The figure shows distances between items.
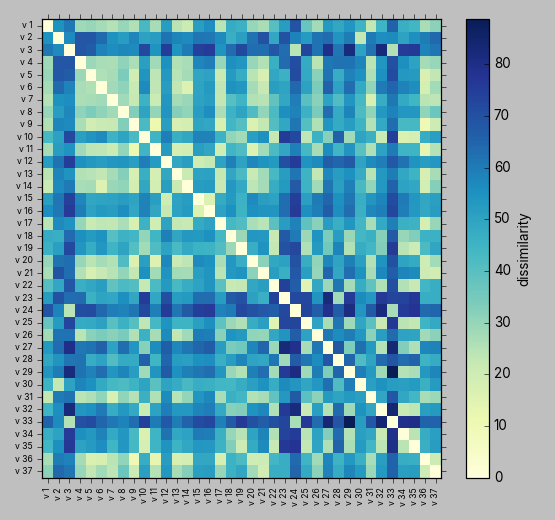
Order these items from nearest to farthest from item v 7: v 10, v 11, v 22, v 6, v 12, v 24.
v 11, v 6, v 22, v 10, v 12, v 24
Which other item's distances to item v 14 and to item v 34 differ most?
v 6
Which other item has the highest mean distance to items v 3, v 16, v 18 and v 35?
v 23
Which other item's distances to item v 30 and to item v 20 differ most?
v 2
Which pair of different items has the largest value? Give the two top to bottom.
v 29, v 33
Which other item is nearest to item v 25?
v 22
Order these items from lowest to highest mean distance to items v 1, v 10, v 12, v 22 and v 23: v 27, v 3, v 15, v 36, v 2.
v 36, v 15, v 27, v 2, v 3
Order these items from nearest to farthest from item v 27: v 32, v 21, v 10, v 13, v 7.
v 32, v 10, v 7, v 13, v 21
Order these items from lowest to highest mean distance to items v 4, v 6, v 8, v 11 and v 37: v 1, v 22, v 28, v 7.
v 7, v 1, v 22, v 28
